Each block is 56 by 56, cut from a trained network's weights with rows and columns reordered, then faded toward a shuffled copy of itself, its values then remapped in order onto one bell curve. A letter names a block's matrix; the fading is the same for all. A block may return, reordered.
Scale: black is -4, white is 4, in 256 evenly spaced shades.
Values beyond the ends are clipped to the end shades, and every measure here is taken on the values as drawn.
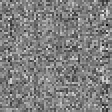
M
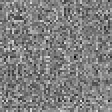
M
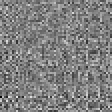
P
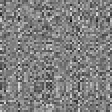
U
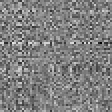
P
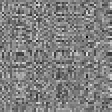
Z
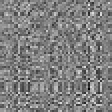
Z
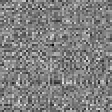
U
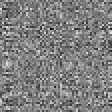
U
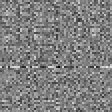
P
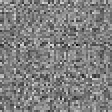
U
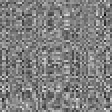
Z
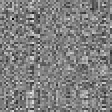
U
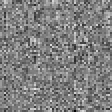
M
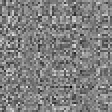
P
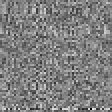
P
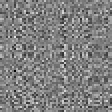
Z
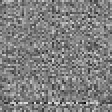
P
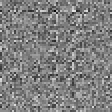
P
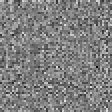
M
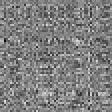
U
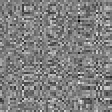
Z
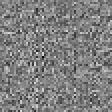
M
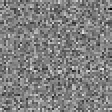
M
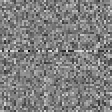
P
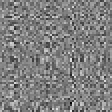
Z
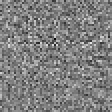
M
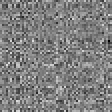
U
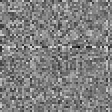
P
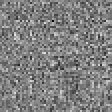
M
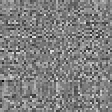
U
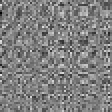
Z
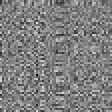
Z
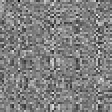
U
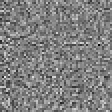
M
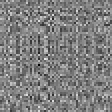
Z
